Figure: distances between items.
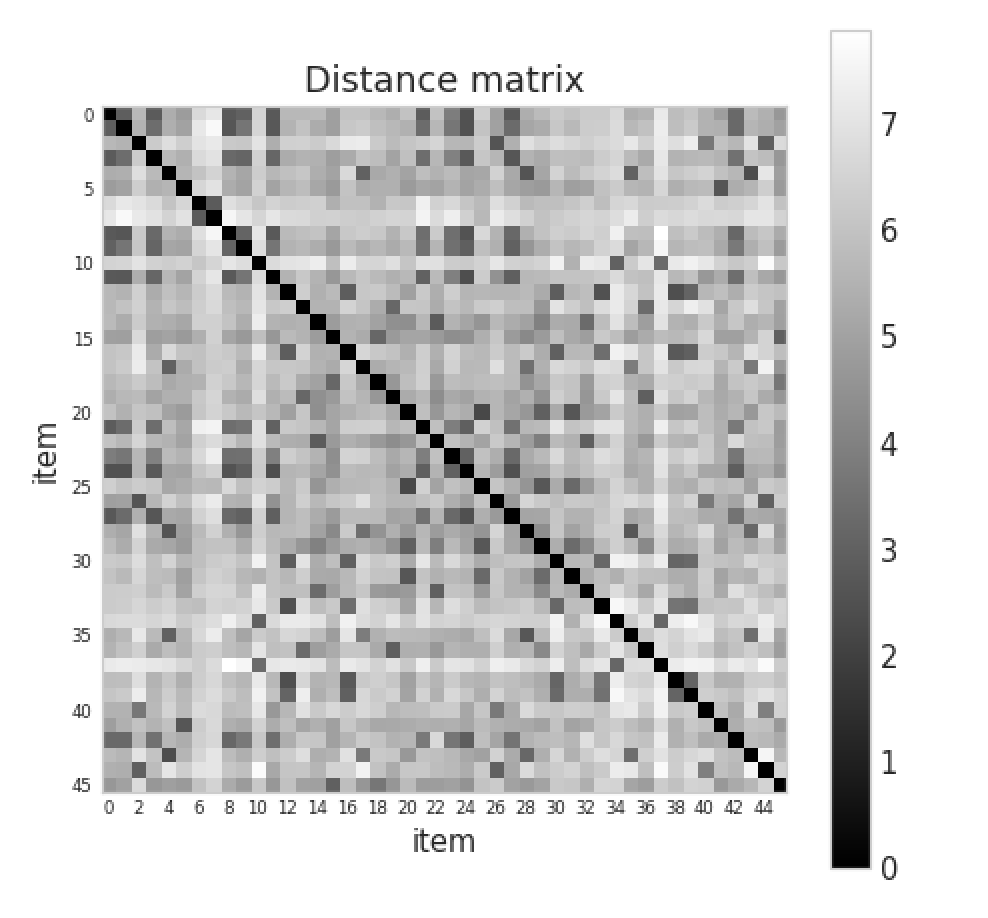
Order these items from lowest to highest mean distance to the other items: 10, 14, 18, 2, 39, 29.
29, 14, 18, 39, 2, 10
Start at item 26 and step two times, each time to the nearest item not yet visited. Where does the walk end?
44
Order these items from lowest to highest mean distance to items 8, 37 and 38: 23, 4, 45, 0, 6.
0, 23, 45, 4, 6
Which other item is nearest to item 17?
4
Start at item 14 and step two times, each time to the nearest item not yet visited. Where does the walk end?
32
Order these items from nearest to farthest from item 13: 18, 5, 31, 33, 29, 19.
19, 29, 18, 5, 31, 33
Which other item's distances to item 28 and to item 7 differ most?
35
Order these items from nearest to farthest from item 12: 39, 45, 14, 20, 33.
33, 39, 20, 14, 45
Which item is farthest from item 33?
34
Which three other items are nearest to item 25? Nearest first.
20, 29, 31
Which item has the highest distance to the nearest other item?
40
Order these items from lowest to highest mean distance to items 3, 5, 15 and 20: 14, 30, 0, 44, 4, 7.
0, 14, 4, 30, 44, 7
